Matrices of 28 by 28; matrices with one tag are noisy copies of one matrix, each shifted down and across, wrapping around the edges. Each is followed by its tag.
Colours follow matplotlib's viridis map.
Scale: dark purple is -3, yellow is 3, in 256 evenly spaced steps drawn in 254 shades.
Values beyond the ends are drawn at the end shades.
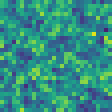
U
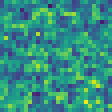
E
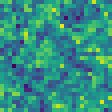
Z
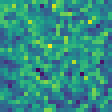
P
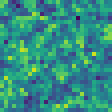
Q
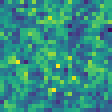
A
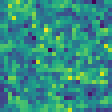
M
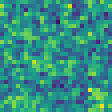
M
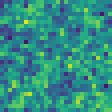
Z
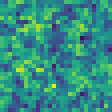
A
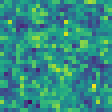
U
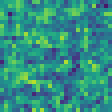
M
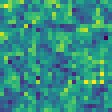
Q
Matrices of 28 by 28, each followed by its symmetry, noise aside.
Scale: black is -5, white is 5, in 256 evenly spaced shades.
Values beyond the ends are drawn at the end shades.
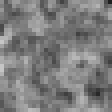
no symmetry.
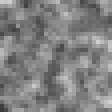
no symmetry.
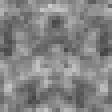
mirrored left to right.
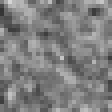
antisymmetric.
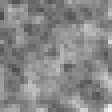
symmetric.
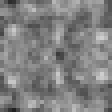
mirrored top to bottom.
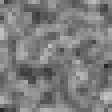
no symmetry.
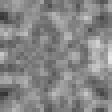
mirrored top to bottom.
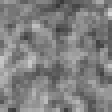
antisymmetric.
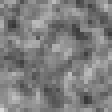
symmetric across the other diagonal.
